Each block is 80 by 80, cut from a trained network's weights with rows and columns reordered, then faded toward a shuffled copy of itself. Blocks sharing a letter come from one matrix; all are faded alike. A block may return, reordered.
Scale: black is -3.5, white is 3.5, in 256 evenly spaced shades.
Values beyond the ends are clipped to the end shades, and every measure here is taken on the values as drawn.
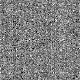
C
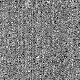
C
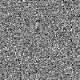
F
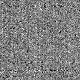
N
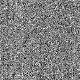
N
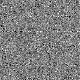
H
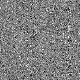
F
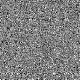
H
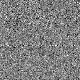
H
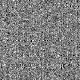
C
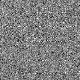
H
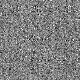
N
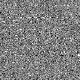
H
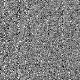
F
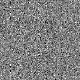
F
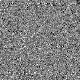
H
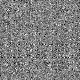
N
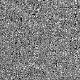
F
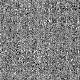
C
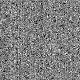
C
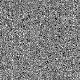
F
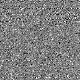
H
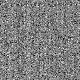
C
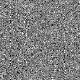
F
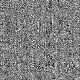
C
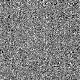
N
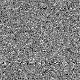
H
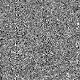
F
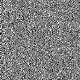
F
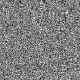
F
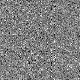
F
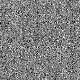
N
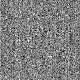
C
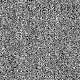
N
